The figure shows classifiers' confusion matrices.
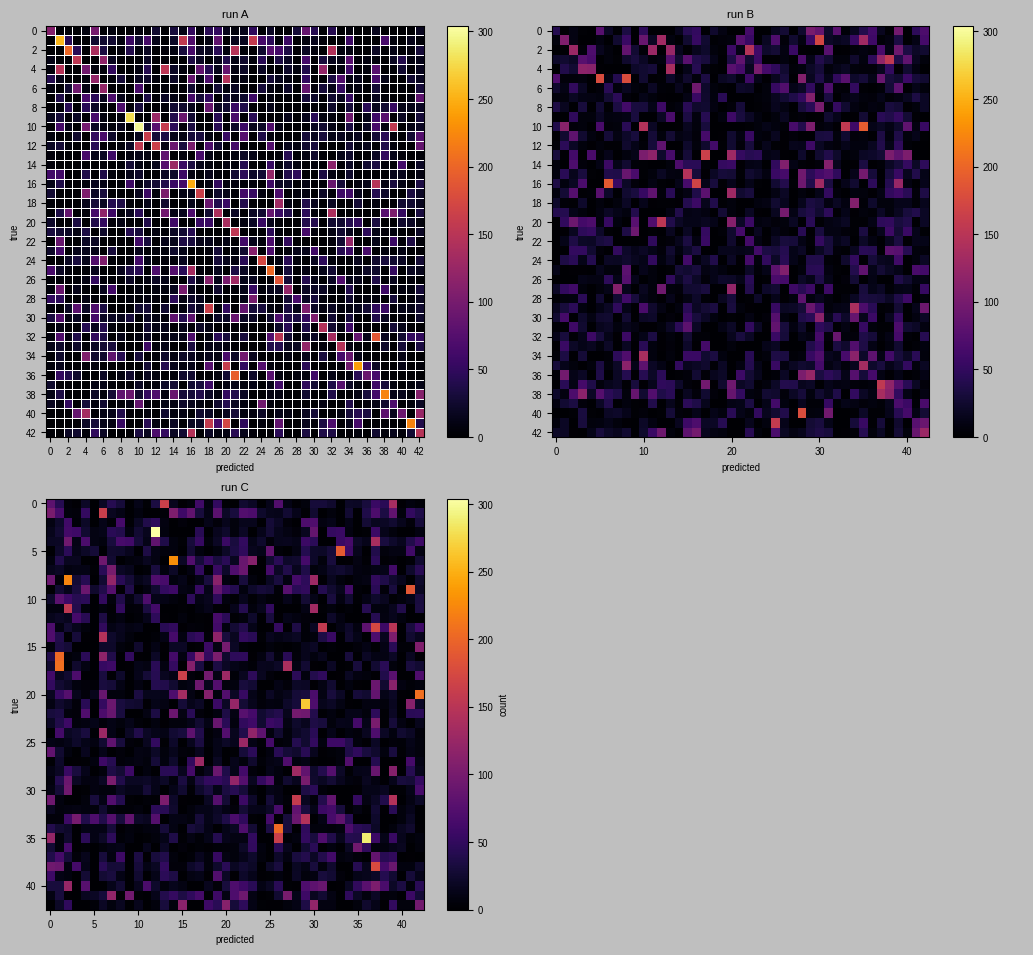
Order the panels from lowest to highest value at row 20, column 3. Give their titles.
run C, run A, run B
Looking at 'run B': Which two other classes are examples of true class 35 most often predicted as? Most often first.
8, 10
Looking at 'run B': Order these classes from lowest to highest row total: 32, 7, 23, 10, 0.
7, 32, 23, 0, 10
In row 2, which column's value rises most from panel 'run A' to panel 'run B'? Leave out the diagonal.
22
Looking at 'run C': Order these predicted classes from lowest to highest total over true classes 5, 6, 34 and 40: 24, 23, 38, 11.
24, 38, 11, 23
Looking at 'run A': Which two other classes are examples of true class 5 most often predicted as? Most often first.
20, 16
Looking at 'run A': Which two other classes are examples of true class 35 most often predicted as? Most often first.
20, 34
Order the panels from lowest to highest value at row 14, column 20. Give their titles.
run A, run C, run B
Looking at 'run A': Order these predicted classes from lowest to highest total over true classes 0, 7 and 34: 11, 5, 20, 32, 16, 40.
40, 11, 32, 20, 16, 5
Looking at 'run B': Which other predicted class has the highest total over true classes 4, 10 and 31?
35
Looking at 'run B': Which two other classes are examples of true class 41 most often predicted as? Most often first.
25, 42
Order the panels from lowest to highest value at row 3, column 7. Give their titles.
run B, run A, run C
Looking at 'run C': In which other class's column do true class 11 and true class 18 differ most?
15
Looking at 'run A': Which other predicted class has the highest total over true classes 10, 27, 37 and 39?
13
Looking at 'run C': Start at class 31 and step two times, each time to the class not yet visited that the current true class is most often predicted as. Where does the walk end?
39
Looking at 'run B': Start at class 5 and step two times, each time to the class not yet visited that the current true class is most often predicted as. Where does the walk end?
30
